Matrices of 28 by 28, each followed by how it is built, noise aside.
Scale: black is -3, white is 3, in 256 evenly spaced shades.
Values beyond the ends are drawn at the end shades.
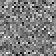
uneven rows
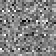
uneven rows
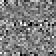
uneven rows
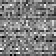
blocks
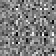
low rank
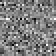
uneven rows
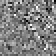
upper triangular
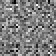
low rank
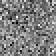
noise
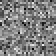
blocks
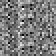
repeating rows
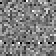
uneven rows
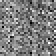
repeating rows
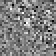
upper triangular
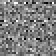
uneven rows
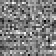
blocks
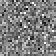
noise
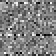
uneven rows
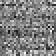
blocks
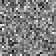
noise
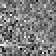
lower triangular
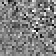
upper triangular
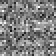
blocks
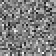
noise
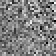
upper triangular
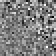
upper triangular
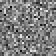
noise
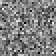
noise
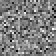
noise
